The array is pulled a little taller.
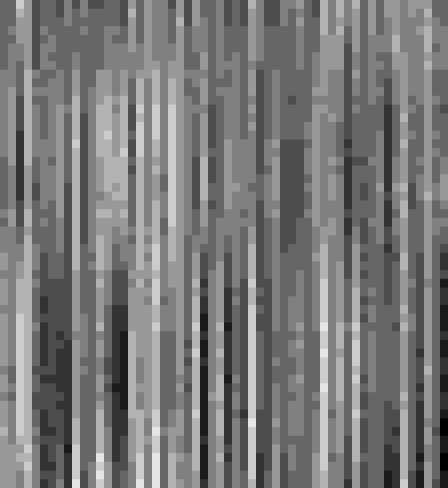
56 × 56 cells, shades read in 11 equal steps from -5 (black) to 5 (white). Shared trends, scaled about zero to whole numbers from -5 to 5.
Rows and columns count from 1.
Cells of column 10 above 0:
47
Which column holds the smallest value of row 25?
49
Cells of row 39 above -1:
24
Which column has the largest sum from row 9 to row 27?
22
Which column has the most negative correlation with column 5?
33
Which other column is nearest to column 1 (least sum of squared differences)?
28
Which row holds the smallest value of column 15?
45
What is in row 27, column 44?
-3
